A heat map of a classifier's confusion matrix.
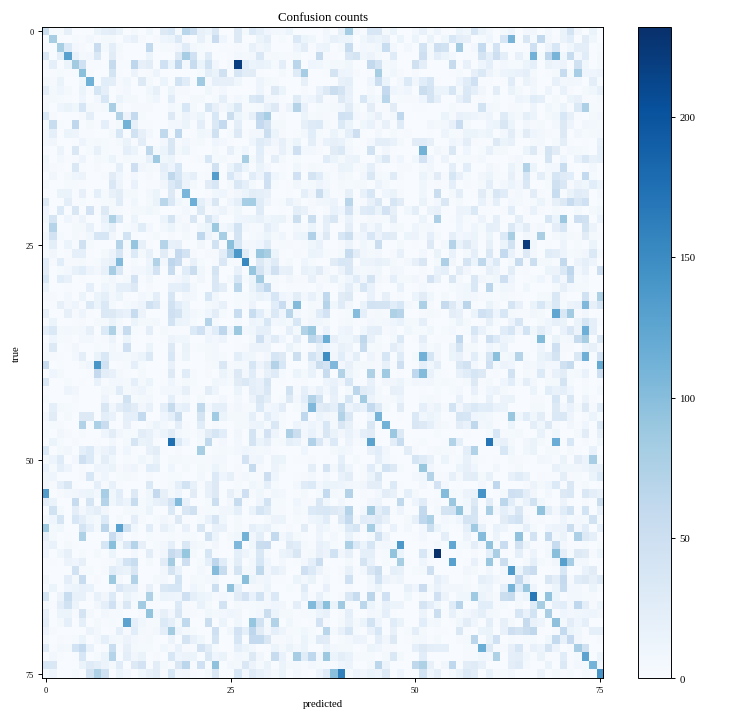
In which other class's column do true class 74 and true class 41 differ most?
23
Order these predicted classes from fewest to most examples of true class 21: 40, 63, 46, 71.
71, 40, 63, 46
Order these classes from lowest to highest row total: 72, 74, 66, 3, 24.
72, 24, 74, 3, 66
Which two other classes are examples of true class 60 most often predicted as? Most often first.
48, 55
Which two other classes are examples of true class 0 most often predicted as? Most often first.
41, 19
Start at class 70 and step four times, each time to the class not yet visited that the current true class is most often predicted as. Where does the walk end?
63
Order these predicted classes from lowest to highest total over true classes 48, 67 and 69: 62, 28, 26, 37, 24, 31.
26, 62, 24, 31, 37, 28
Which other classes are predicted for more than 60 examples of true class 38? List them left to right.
51, 61, 64, 73
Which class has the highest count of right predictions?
66
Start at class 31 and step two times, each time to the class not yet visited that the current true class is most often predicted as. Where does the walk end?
40
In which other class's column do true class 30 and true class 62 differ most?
55
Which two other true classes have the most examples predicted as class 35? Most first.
5, 45
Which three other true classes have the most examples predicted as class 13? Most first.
67, 45, 74
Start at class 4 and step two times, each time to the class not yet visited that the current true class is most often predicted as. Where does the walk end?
29
